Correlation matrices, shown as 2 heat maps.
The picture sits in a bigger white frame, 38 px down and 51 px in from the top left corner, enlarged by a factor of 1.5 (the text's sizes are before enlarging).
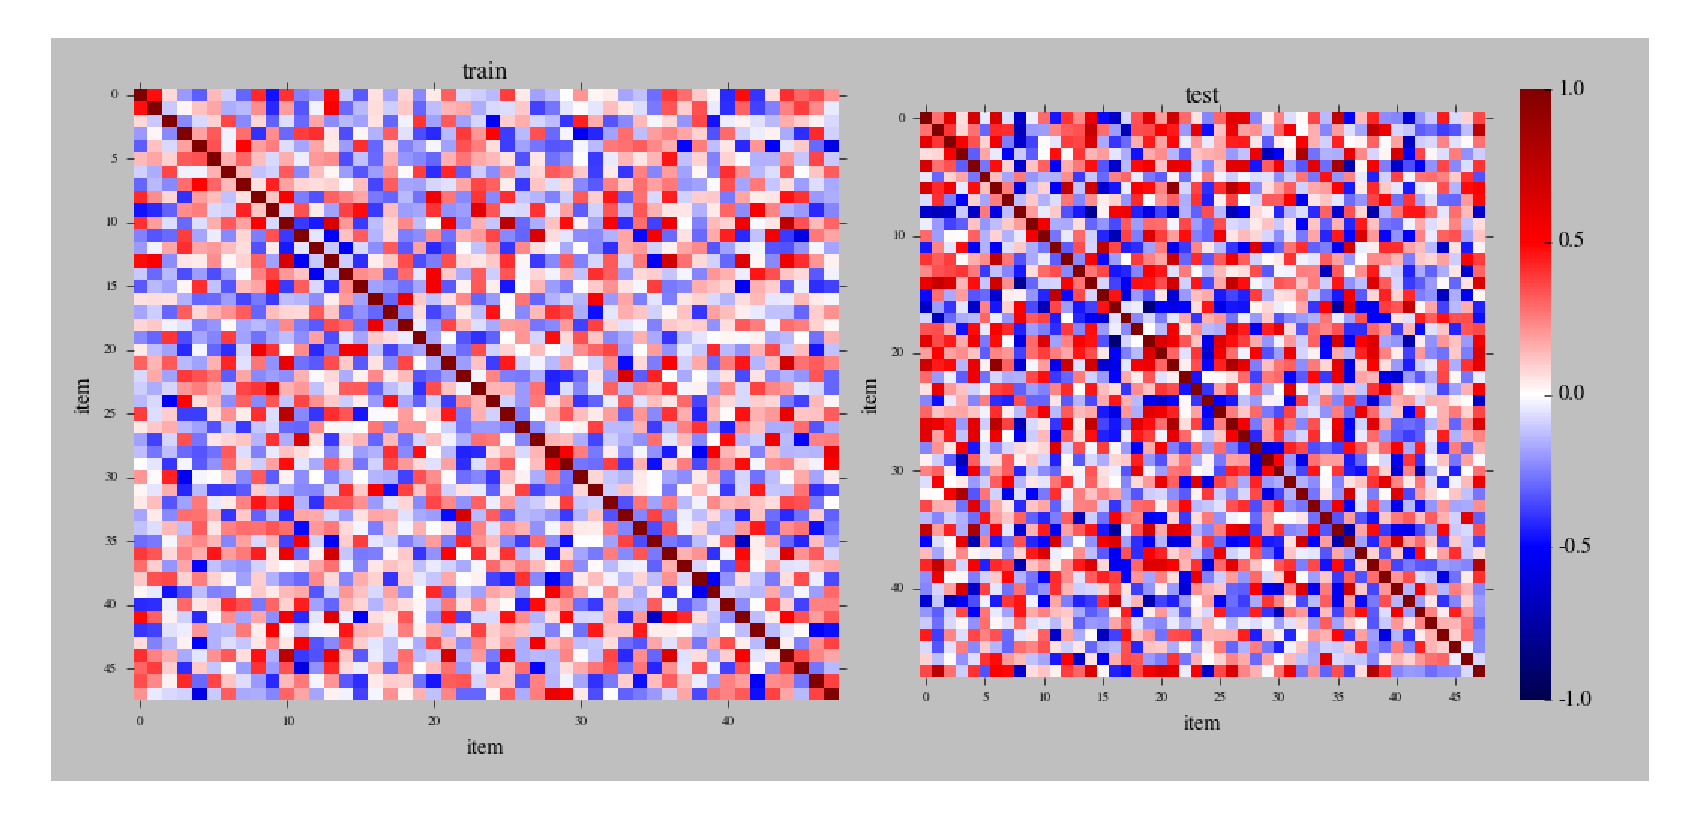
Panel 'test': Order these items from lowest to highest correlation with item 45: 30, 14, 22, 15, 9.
30, 14, 15, 22, 9
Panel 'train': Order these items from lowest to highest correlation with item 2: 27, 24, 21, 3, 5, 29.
24, 29, 3, 27, 5, 21
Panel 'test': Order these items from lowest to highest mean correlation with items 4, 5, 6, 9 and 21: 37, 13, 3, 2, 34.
3, 13, 34, 37, 2
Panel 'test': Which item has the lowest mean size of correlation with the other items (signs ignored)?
43
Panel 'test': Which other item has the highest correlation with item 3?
32
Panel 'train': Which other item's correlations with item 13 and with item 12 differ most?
10
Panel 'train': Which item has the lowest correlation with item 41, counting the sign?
35
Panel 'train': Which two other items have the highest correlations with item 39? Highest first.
28, 20
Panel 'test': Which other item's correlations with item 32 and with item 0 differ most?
36
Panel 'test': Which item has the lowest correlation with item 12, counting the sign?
15
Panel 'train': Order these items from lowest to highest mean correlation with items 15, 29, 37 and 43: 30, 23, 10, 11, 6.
30, 6, 10, 23, 11
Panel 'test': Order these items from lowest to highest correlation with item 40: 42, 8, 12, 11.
12, 8, 11, 42
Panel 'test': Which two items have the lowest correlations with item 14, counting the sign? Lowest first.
8, 17
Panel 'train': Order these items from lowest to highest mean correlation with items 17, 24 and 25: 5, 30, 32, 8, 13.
30, 8, 32, 5, 13
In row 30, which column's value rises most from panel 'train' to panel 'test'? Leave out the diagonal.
18
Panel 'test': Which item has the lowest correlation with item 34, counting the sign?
13
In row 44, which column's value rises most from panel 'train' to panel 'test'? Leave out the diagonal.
35
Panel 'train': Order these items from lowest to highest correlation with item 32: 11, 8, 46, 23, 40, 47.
46, 11, 47, 40, 23, 8
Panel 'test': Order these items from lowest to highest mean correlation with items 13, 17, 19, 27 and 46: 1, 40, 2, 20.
40, 1, 20, 2
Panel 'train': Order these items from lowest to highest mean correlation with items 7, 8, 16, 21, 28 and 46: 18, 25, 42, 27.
42, 27, 18, 25
